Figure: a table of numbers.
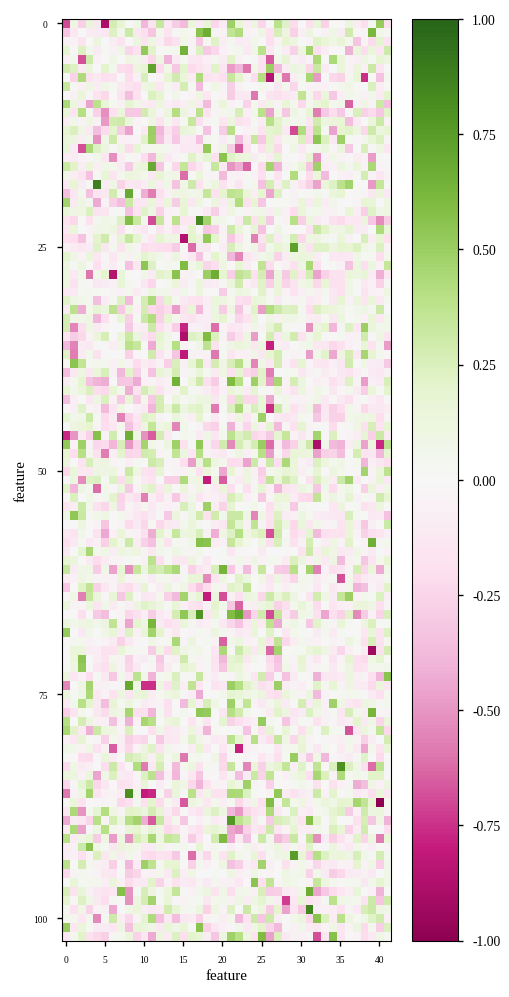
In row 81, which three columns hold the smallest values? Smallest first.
22, 6, 38
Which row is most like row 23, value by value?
53
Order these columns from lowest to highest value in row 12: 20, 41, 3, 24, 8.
8, 20, 3, 24, 41
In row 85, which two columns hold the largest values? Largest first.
23, 3
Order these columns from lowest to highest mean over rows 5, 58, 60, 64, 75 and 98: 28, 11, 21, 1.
28, 21, 1, 11
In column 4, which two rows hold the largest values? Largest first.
18, 46
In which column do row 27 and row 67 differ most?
31
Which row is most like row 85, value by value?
63
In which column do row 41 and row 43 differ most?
26
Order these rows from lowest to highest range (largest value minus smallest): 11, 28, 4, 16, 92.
92, 11, 4, 16, 28
